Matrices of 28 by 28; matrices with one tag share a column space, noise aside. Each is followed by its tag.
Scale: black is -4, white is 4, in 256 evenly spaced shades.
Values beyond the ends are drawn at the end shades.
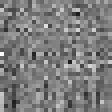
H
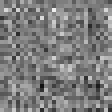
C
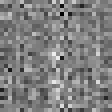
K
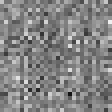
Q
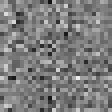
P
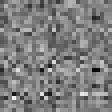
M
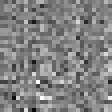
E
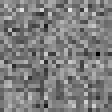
H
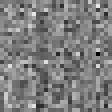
H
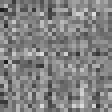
H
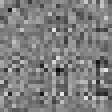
M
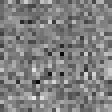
E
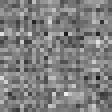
Q
